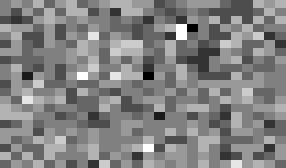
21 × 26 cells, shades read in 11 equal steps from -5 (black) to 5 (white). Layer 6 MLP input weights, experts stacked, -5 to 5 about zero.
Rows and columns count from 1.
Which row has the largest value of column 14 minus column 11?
19
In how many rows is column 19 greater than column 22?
6
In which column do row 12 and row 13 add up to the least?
7
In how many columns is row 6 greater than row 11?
11
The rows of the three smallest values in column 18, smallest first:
4, 8, 15
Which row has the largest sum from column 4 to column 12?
10
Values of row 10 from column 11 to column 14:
4 2 2 -5
